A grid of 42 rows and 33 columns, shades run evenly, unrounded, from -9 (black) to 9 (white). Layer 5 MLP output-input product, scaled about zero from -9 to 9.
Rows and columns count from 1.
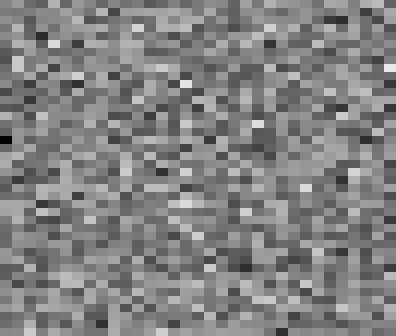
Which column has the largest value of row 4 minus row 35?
28
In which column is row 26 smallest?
4
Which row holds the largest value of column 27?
32
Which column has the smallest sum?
20
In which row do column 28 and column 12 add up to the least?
3
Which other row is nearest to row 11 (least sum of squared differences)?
25
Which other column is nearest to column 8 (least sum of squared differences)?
2
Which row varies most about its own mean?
18
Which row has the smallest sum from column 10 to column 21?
34
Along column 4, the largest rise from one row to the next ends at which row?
27
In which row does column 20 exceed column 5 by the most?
22
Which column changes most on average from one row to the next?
33
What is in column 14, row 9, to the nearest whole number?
5
